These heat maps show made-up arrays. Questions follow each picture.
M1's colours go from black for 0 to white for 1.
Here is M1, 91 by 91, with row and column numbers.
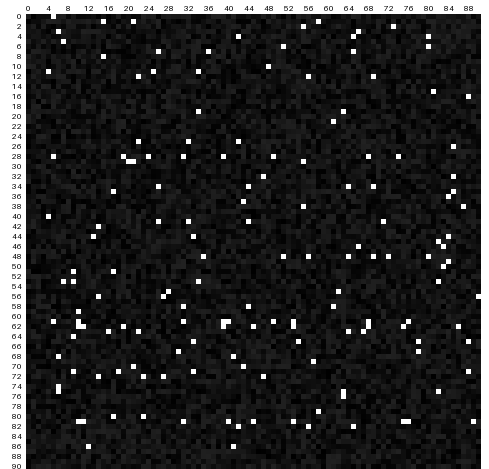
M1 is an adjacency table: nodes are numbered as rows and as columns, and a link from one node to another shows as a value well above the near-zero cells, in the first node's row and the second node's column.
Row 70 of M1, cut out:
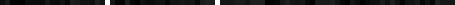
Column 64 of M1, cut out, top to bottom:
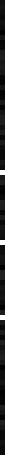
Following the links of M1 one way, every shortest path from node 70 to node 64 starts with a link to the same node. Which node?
node 21
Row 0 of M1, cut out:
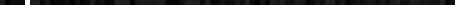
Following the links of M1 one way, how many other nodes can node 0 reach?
11
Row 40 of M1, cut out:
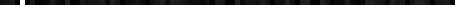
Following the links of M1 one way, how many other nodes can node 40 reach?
11
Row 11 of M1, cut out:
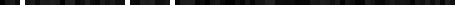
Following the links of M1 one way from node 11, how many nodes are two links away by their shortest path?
9
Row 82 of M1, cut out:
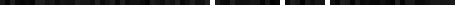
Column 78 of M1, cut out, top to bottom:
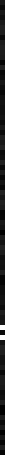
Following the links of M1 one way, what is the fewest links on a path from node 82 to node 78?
2
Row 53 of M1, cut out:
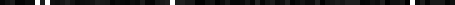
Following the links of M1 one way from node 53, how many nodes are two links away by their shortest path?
8
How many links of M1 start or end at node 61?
11
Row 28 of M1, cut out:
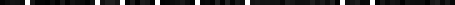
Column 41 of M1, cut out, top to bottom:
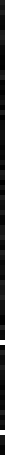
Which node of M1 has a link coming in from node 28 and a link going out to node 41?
node 68
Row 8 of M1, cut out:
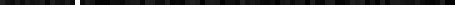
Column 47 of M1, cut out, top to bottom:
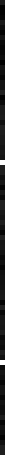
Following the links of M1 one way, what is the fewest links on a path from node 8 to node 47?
6
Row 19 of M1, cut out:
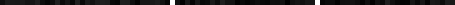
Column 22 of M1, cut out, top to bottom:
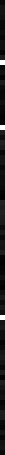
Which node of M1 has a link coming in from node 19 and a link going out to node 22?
node 63
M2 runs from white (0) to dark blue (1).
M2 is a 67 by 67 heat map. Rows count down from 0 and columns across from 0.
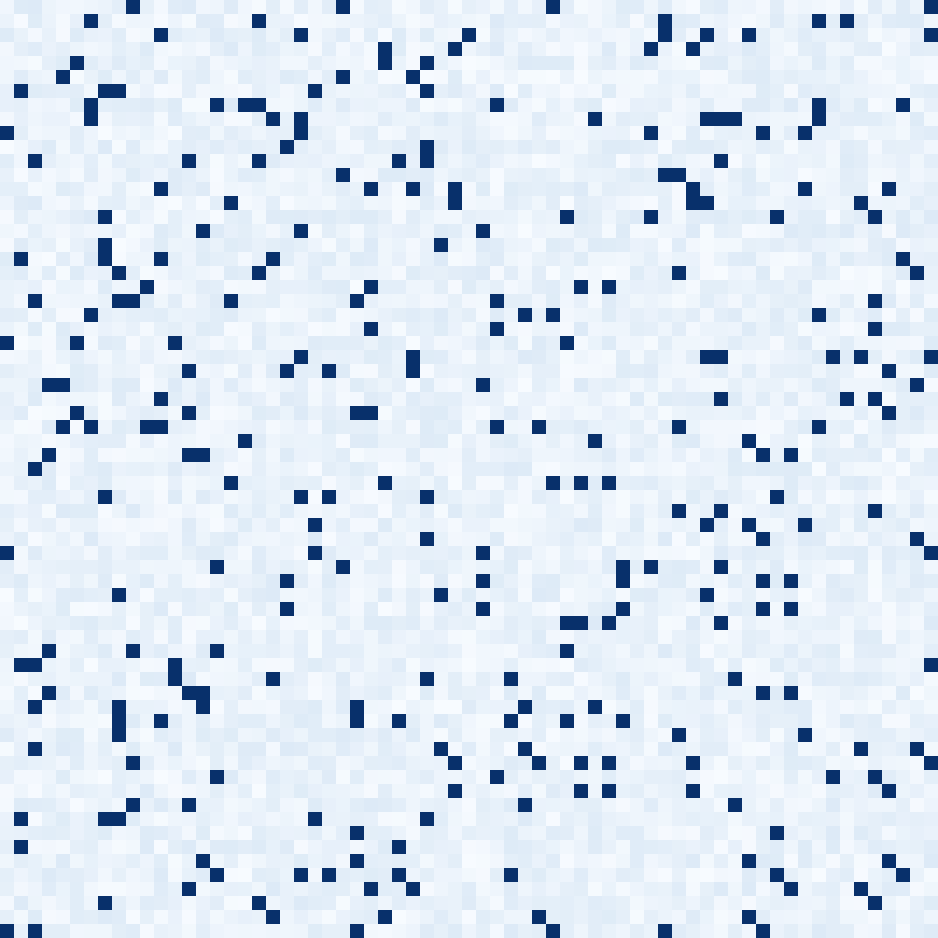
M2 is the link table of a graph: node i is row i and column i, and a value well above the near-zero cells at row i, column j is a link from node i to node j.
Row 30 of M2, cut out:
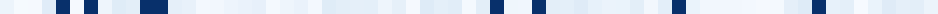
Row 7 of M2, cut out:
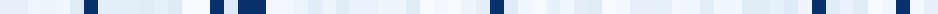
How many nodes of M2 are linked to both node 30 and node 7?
3
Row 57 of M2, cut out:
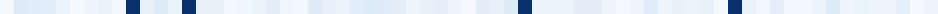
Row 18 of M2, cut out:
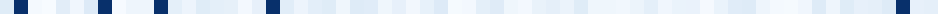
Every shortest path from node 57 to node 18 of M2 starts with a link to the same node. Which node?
node 13
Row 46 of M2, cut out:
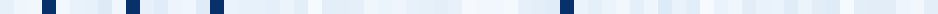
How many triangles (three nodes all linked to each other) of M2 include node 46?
1
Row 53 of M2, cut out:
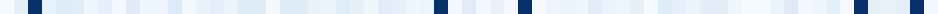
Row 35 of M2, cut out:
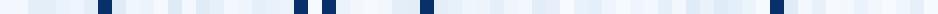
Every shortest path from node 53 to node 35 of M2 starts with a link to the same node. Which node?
node 2
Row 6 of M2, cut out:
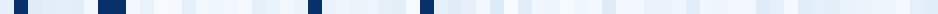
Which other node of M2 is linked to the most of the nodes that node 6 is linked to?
node 58
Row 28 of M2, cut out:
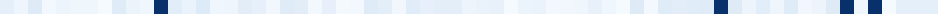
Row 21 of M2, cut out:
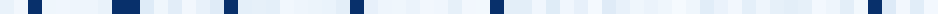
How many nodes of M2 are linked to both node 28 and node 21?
1
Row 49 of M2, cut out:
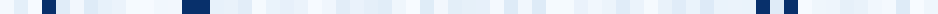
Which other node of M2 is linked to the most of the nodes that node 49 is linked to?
node 32
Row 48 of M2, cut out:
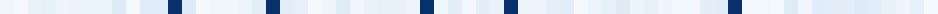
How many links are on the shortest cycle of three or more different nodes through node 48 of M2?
4
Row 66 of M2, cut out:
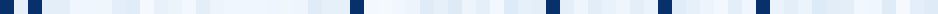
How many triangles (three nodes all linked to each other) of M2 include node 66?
2
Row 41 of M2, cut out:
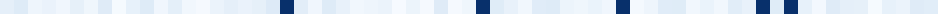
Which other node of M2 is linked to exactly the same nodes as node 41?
node 43
